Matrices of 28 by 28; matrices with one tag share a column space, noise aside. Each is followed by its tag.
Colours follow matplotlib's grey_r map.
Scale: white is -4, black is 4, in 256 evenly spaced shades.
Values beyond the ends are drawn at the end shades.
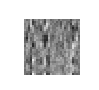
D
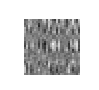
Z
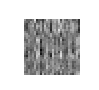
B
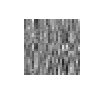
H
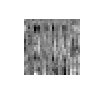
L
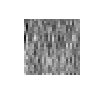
D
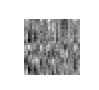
H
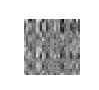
B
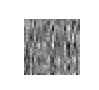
D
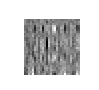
L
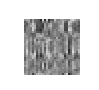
B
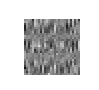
Z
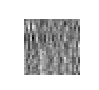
D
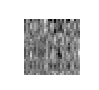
B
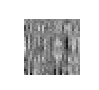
L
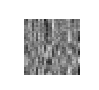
H
